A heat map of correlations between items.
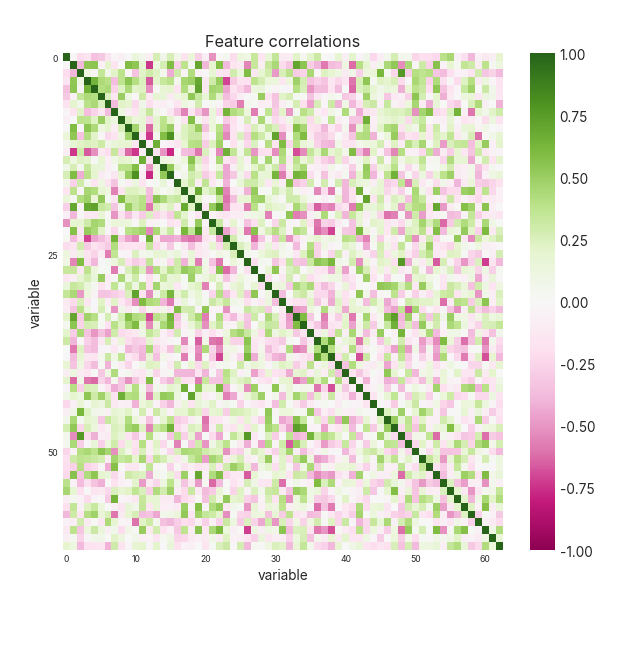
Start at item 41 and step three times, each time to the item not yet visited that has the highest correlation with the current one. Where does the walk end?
7
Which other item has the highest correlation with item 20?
32
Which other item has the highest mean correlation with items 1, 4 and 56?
19
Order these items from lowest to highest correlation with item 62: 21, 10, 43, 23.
43, 21, 10, 23
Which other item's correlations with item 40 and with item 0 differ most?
27
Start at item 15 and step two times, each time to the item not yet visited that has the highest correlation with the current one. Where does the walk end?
30
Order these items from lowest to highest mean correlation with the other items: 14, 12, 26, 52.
12, 26, 52, 14
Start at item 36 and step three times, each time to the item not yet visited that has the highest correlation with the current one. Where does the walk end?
48
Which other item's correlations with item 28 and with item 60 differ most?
49
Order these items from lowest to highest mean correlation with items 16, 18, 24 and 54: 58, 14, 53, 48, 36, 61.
53, 61, 58, 36, 14, 48
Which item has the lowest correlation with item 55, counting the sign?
58
